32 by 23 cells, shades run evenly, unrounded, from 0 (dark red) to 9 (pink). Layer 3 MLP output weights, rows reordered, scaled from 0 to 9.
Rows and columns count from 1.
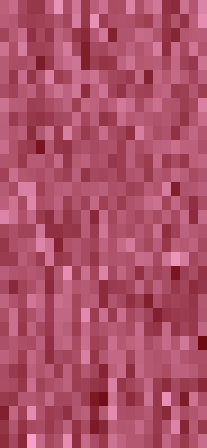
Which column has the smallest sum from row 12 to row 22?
22
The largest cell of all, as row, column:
32, 4
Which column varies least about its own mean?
16
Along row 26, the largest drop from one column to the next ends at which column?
11
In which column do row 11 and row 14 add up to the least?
5
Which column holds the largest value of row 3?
12
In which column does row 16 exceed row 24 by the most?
1
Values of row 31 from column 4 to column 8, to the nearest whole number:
4 4 3 4 5
